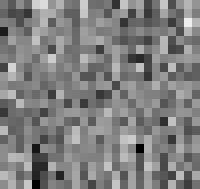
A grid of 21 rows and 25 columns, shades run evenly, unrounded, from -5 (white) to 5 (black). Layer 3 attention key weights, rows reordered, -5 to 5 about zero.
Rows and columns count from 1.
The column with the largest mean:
5
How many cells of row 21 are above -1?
18
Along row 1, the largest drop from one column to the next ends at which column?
16
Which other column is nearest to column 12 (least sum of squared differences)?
9
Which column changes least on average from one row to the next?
10
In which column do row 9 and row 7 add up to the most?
19
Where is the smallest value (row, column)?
3, 24
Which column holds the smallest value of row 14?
22
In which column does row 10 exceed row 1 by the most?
6
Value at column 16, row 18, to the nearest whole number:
-2
